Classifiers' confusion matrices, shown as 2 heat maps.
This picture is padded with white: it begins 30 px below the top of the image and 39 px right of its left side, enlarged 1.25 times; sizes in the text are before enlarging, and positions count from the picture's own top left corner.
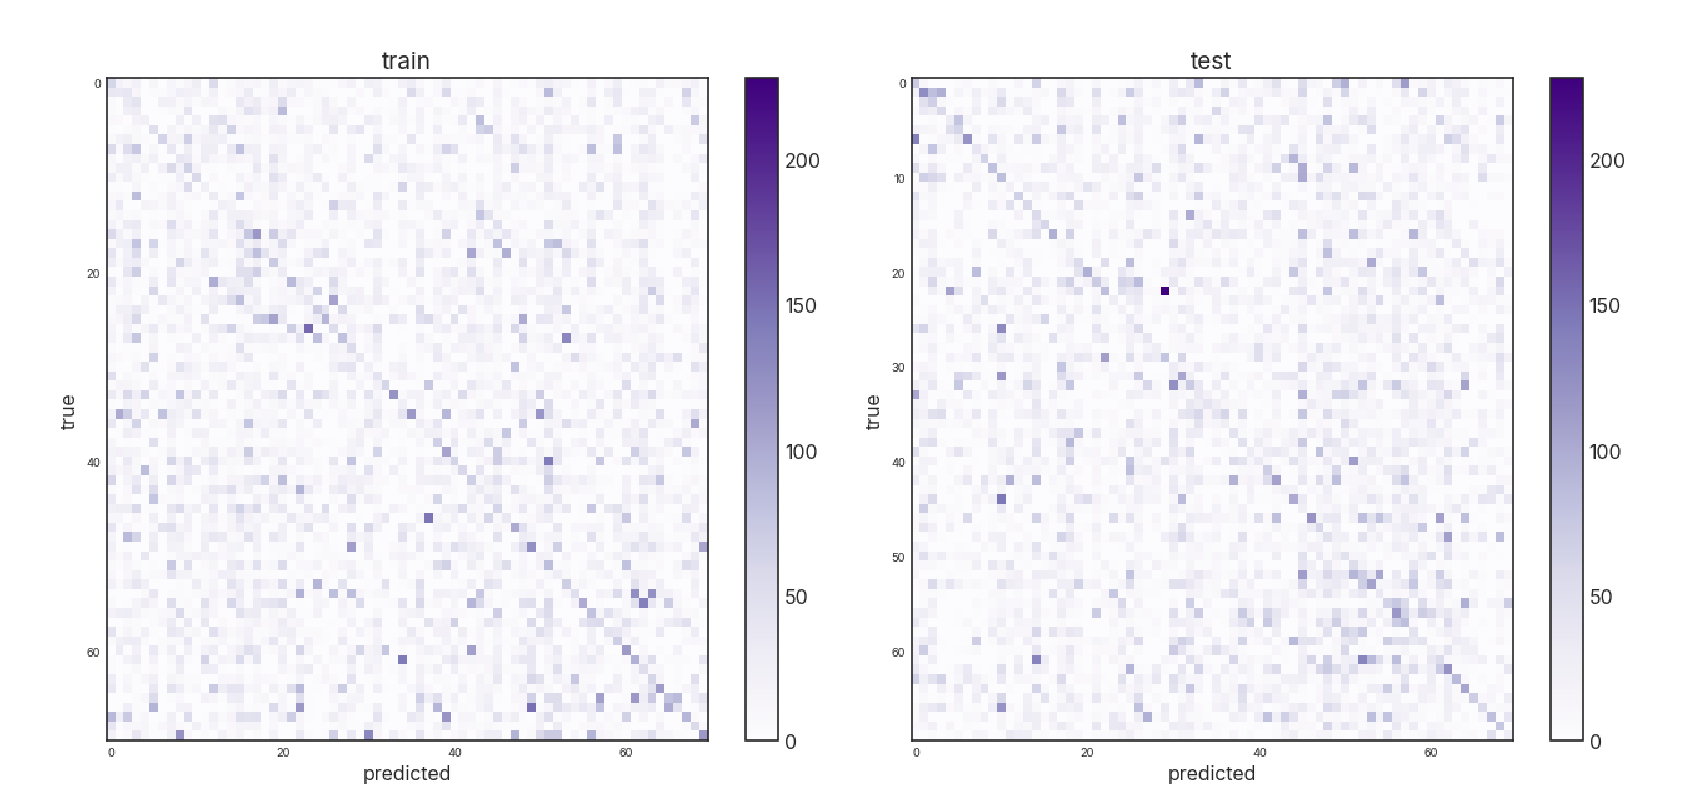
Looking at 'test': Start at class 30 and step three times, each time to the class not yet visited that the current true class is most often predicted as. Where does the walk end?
62
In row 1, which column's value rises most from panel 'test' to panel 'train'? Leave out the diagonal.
51
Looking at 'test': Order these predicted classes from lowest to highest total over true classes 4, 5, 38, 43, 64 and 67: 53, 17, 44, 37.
37, 44, 17, 53
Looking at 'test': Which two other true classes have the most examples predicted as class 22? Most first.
29, 19
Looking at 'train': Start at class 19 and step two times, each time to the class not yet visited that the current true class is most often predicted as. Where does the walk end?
30
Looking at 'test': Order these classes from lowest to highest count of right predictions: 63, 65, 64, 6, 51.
51, 65, 63, 64, 6
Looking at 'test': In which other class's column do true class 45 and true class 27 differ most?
1
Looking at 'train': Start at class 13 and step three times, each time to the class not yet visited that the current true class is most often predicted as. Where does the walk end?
15
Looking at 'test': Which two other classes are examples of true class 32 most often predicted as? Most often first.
30, 64
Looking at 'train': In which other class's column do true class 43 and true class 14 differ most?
22
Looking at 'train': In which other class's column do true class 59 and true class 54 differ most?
63
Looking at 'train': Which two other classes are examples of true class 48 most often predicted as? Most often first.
2, 3
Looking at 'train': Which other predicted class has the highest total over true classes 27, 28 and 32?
53
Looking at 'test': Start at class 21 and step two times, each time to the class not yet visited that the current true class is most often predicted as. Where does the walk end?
10
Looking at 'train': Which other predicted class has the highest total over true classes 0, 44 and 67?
39
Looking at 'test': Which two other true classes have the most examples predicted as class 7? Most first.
20, 59
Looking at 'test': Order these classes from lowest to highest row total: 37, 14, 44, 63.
14, 37, 63, 44
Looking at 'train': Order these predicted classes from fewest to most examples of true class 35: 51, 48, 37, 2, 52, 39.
37, 52, 48, 51, 2, 39
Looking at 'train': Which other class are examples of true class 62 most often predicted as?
52
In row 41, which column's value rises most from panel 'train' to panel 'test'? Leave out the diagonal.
25
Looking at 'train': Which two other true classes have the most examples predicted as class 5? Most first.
66, 44
